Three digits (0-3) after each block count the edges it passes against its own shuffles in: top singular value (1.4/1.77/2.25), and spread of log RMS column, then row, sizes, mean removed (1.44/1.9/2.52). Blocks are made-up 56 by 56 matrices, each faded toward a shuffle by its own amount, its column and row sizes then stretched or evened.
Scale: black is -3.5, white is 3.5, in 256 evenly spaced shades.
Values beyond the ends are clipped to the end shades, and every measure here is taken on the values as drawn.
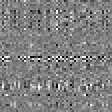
3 2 3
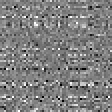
3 1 3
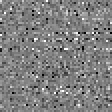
0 2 3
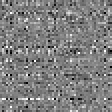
3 2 3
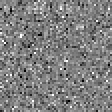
1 0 0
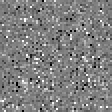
0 1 1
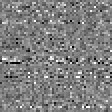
2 0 3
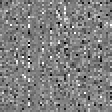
1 3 1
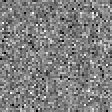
1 0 0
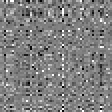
3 2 2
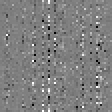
1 3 0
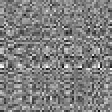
3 2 2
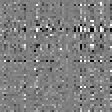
3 3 3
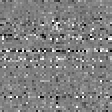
2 1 3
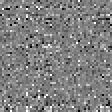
2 1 2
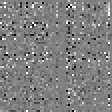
0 3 2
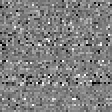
1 0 3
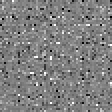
0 2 2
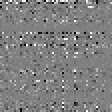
2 2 3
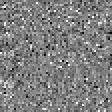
1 0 0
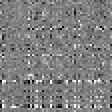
3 2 3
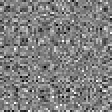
3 0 1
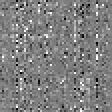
2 3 1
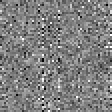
2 2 0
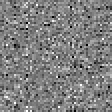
2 1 0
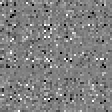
1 2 2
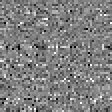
2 0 2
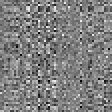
3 3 0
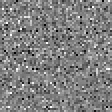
0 0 1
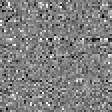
2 1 2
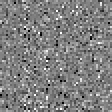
0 2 0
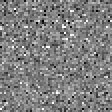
0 0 2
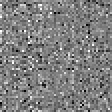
2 2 1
